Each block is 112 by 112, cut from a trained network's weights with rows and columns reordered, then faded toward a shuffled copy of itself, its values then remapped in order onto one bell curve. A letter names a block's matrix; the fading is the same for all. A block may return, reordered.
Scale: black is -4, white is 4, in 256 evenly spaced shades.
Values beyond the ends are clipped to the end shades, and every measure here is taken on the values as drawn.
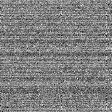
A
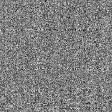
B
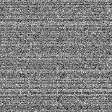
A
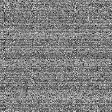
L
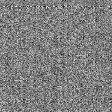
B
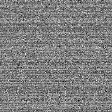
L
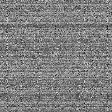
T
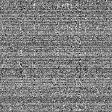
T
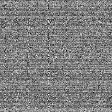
L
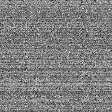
L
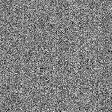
B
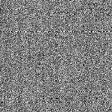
B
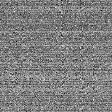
L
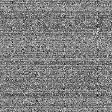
L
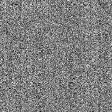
B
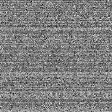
L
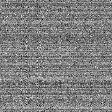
T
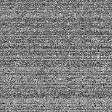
T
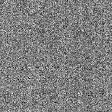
B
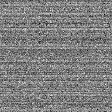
A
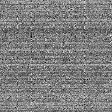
T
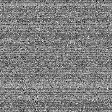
L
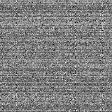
T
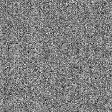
B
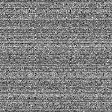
A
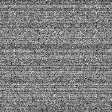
A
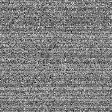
L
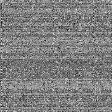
L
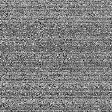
L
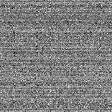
L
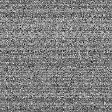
L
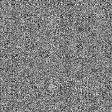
B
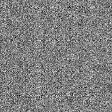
B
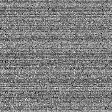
A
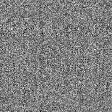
B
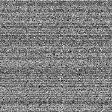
A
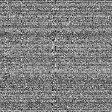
T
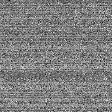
L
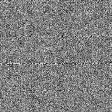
B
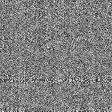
B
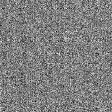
B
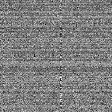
L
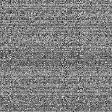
L
